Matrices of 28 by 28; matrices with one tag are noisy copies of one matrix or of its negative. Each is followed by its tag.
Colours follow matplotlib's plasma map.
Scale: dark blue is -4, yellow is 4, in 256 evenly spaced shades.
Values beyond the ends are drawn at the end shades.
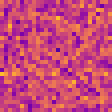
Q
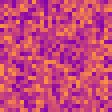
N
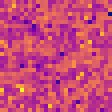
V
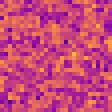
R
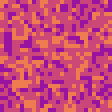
N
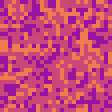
V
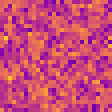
Q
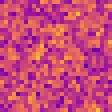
R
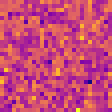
R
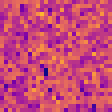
Q
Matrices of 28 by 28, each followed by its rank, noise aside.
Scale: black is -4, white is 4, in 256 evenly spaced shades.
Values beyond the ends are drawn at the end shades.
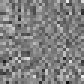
six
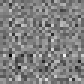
five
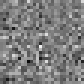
five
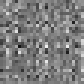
four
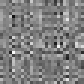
three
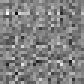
four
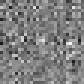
five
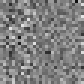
six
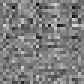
five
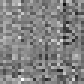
five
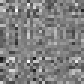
four
